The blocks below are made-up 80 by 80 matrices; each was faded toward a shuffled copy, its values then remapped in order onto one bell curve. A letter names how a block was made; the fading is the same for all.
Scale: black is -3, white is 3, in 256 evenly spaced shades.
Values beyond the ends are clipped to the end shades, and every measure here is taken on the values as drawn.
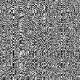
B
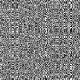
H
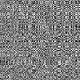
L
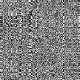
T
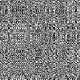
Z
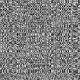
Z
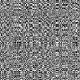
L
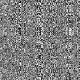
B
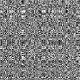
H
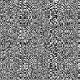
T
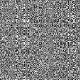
B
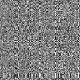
H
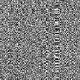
T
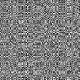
L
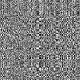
Z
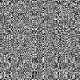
T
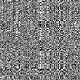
T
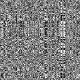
T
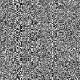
B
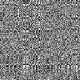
H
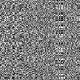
Z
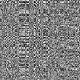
Z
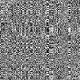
H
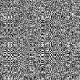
Z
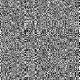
T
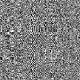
B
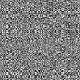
Z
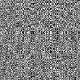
H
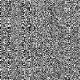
B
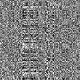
H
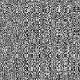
H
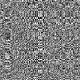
Z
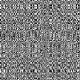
L
